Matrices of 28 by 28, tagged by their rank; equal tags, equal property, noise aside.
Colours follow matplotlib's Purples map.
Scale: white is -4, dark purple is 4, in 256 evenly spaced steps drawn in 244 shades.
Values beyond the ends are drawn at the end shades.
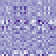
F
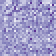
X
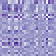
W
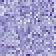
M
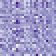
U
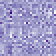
X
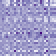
F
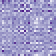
F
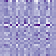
W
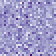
X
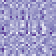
F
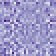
F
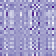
W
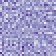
X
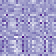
F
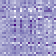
F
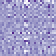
U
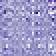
U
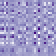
W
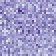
X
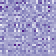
U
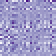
F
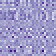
F
